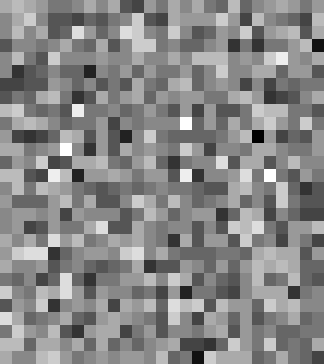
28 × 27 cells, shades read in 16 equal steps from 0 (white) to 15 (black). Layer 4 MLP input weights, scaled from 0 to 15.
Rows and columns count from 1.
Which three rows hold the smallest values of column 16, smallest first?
10, 14, 12
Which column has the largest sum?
17
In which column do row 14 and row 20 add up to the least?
23
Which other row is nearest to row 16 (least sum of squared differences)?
7
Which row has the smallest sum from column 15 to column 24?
5
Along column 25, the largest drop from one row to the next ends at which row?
24
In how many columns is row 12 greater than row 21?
11
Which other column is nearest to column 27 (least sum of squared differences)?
20
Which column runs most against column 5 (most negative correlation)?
25
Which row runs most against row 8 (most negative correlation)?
9
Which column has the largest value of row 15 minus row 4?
26
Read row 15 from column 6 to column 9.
6 8 9 10
